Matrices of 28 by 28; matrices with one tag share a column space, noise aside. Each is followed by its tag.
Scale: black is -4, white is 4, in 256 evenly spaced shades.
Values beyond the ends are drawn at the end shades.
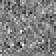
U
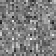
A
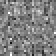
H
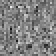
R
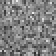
H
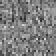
H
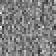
H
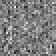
R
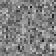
R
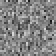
A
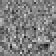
R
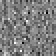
H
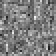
A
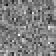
H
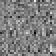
A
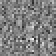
U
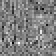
U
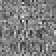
A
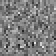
U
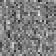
A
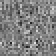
U
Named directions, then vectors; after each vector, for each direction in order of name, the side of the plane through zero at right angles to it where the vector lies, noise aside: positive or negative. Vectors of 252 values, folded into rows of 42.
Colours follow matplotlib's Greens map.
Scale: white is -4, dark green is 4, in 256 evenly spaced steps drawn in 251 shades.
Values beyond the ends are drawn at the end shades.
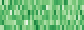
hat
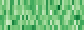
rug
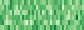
positive, positive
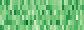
negative, negative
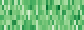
negative, positive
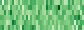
negative, positive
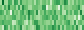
positive, negative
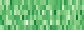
positive, positive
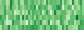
positive, positive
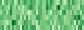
negative, positive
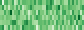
negative, positive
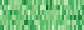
negative, positive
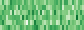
positive, positive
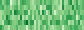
negative, negative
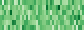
negative, positive
